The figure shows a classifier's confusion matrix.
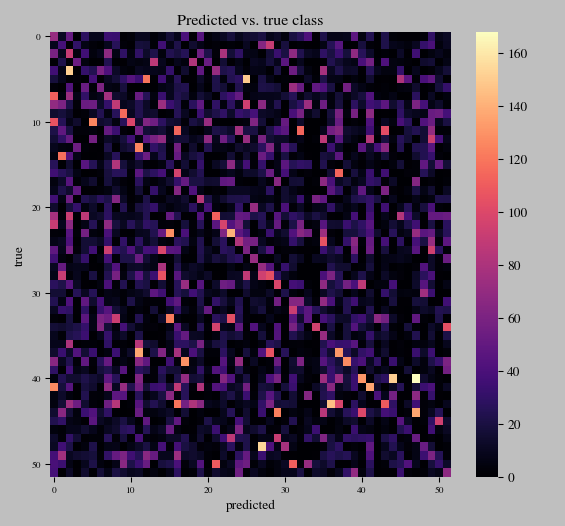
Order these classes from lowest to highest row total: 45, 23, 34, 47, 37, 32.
45, 32, 47, 34, 37, 23
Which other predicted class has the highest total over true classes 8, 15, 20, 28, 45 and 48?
27
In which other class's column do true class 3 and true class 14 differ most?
1
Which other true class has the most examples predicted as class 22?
2
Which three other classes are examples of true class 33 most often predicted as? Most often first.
15, 23, 8
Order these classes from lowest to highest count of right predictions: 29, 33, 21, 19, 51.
33, 51, 19, 29, 21
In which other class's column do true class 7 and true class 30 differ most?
0
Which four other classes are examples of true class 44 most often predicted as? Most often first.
47, 29, 40, 35
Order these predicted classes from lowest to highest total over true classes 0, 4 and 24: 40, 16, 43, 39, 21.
40, 16, 43, 21, 39
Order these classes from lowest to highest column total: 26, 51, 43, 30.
26, 30, 51, 43
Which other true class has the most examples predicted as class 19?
41
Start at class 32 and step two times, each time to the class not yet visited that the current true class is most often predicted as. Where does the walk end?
35
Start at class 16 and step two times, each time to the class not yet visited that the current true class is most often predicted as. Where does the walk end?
11
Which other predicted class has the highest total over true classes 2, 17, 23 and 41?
22
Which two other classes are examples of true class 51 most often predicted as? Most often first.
39, 24
